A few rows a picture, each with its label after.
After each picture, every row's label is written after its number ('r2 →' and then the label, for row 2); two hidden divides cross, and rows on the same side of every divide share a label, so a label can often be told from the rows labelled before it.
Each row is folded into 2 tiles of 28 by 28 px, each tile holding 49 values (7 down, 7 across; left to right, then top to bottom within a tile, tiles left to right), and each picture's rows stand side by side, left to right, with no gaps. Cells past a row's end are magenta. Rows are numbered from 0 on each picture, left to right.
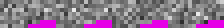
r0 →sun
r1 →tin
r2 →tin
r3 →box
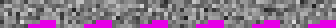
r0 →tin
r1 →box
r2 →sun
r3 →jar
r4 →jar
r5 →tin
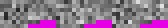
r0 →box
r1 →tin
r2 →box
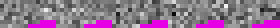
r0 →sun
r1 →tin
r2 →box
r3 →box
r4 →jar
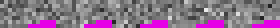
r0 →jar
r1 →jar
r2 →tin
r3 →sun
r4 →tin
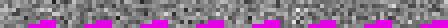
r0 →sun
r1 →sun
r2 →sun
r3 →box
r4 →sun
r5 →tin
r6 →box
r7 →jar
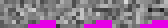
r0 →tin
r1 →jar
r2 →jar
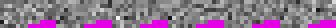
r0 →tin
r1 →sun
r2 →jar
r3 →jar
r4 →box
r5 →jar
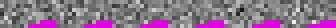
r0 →jar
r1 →tin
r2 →sun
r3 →sun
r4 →box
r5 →tin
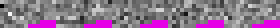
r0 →box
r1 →sun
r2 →sun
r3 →sun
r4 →sun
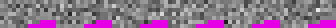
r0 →jar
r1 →box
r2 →jar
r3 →tin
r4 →tin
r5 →sun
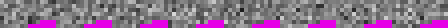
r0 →tin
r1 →tin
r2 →sun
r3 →tin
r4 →box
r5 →box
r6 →box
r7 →tin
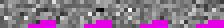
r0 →jar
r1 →jar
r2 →tin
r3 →tin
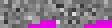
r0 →box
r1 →box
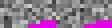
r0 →sun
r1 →sun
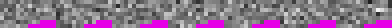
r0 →sun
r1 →jar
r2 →sun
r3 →sun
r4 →sun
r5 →tin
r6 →sun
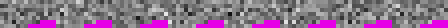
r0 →box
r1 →box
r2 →sun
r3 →box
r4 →box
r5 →tin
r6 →box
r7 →tin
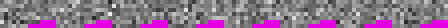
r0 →box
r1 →sun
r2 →jar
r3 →tin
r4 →sun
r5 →sun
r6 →tin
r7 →box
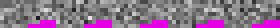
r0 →sun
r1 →box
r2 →sun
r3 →sun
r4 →box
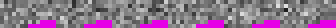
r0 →tin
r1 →jar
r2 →jar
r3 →box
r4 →jar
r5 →tin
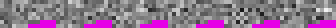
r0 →box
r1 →sun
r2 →jar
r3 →box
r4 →box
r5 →sun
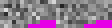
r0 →box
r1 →box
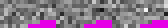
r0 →sun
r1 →jar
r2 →jar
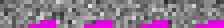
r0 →jar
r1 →box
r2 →sun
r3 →tin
